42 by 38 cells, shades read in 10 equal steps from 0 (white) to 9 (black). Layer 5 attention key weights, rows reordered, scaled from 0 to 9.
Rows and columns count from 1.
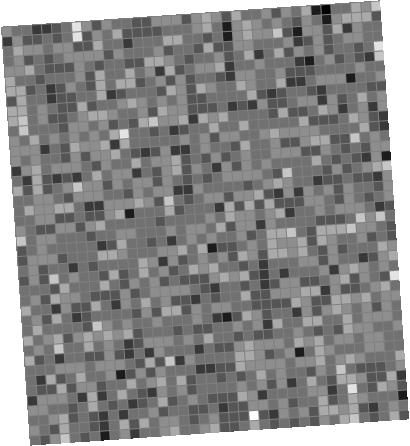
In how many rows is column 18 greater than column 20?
14
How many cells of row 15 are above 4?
20
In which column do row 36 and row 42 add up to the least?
33
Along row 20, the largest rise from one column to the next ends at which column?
12
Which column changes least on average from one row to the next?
19
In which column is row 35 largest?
28
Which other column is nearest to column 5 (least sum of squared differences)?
6
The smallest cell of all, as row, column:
41, 23
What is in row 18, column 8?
4
